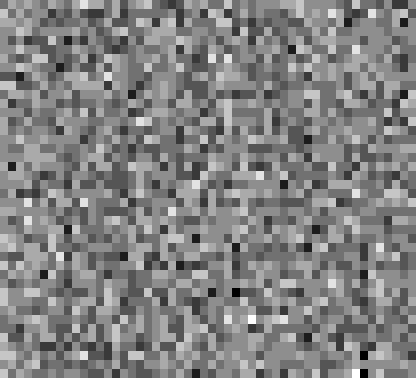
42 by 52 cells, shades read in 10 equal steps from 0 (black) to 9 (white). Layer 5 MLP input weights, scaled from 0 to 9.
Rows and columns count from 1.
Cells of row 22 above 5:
19
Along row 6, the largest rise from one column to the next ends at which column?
38
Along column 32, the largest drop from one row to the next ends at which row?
37
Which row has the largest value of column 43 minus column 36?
21
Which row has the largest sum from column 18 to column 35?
36
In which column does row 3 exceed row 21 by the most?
29
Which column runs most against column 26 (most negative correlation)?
49
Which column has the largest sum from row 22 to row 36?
4
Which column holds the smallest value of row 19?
2
